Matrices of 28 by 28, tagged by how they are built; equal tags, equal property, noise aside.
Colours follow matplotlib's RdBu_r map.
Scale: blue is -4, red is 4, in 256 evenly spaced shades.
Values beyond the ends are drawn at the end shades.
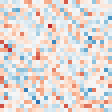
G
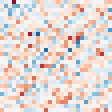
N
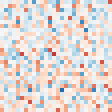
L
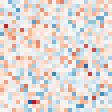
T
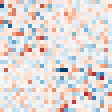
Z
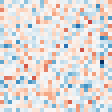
T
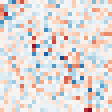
Z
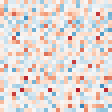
L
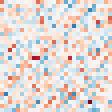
N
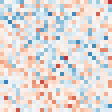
G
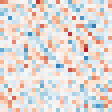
G
